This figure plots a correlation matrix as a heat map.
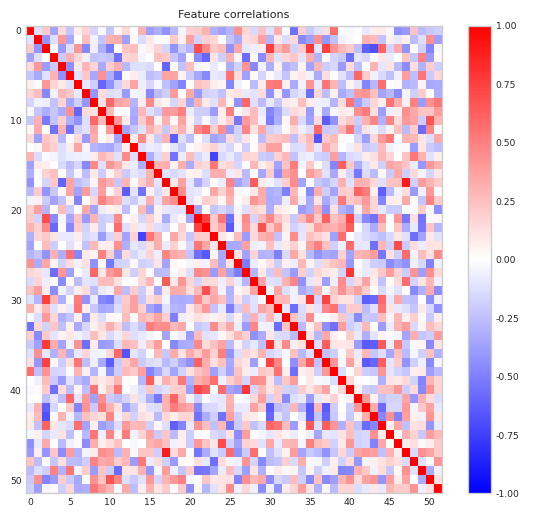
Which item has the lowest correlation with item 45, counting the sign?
26
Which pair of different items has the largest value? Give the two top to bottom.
17, 47
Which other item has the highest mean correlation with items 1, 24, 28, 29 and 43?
50
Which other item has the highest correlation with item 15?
39
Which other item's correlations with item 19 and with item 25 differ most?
22
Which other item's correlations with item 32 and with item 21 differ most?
40
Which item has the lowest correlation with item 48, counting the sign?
23
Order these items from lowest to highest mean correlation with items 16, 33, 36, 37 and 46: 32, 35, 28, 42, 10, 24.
42, 10, 28, 32, 35, 24
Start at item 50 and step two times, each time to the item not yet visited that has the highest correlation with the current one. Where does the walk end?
8
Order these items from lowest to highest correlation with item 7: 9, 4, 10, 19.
10, 19, 9, 4
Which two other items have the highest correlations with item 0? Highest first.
38, 26
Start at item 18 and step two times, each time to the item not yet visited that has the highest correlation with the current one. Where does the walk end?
5
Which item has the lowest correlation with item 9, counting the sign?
6
